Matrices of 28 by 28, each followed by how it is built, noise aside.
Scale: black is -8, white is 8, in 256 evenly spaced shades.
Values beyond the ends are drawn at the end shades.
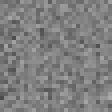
blocks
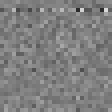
uneven rows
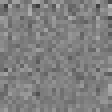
low rank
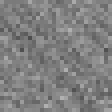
Toeplitz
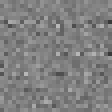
uneven rows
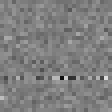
uneven rows
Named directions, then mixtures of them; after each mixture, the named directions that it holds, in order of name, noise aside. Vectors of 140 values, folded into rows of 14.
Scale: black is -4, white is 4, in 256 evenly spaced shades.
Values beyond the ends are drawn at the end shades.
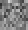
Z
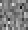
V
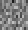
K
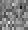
K, V, Z.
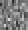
K, V.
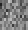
K, Z.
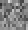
Z.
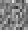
K, Z.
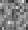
K, V, Z.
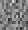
K.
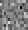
V.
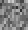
K, Z.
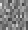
K, V, Z.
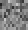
Z.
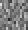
K, V, Z.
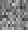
K, V, Z.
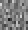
K, V, Z.
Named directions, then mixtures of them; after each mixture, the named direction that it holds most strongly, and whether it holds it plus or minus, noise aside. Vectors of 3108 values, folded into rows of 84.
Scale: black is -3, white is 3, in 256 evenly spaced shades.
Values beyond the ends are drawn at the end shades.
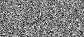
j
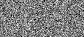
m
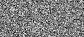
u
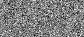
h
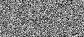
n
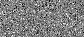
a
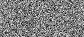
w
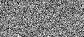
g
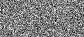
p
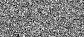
u, plus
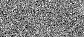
a, minus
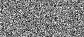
p, plus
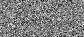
n, plus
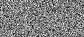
p, minus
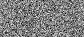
w, plus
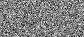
w, plus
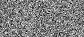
w, minus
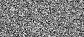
u, plus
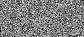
n, minus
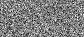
p, minus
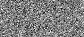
j, minus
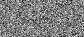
n, plus
